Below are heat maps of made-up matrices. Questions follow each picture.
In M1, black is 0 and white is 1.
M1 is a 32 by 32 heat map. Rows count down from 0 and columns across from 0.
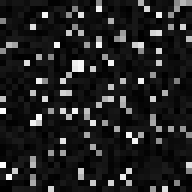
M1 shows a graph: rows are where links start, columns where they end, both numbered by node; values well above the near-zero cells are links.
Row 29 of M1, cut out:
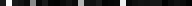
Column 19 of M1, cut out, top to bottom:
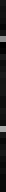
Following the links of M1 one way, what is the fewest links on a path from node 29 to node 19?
3
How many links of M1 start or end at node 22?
6
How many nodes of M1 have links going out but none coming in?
1
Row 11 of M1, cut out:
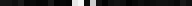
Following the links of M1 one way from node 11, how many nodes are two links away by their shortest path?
9
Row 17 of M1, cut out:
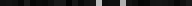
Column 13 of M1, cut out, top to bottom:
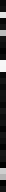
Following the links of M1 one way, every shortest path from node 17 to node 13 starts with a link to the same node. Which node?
node 20
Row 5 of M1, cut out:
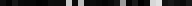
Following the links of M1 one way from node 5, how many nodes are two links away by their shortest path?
10
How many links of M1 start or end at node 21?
8
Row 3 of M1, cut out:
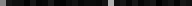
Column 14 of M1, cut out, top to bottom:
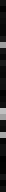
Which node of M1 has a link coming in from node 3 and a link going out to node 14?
node 18
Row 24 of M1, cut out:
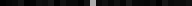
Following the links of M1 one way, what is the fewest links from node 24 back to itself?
6
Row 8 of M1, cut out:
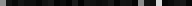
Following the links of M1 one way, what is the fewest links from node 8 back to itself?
3
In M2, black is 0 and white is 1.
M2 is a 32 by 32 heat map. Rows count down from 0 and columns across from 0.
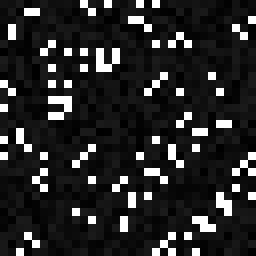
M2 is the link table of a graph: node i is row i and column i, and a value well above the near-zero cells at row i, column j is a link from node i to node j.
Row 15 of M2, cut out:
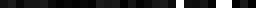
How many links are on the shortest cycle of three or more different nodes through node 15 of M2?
4
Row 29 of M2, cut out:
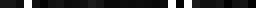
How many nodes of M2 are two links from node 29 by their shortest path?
6
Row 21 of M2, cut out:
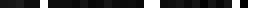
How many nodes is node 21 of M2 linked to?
5
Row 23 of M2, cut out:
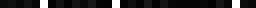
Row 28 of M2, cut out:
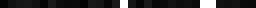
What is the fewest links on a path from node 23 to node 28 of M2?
7
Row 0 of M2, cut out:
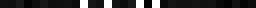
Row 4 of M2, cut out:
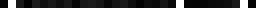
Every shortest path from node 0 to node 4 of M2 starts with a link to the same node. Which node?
node 19
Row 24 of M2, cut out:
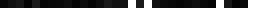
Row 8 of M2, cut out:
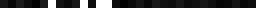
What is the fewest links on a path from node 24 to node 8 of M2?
4
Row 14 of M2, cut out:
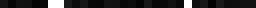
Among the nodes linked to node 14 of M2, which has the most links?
node 6
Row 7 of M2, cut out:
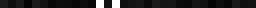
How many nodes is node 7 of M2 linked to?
2
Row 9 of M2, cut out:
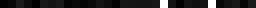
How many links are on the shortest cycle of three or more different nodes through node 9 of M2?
6
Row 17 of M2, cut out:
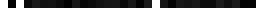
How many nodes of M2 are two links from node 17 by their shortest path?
6
